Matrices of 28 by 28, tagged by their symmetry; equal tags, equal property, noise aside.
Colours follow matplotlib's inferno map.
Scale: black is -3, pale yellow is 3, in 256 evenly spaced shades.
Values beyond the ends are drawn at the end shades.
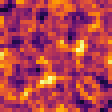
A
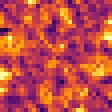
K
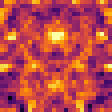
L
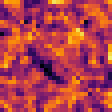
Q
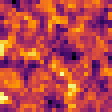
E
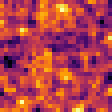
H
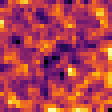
A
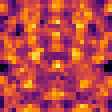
L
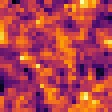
E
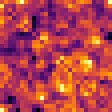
A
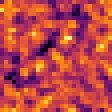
A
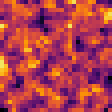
E
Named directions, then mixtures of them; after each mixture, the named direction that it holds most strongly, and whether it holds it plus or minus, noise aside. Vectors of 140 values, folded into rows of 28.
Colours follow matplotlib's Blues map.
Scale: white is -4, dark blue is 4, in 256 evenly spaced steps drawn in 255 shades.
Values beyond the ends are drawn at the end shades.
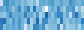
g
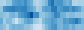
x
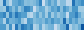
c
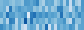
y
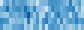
g, plus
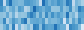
c, minus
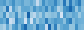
y, minus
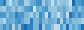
c, plus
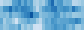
x, plus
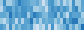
c, plus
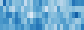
x, minus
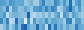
y, minus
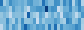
y, minus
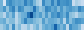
c, minus
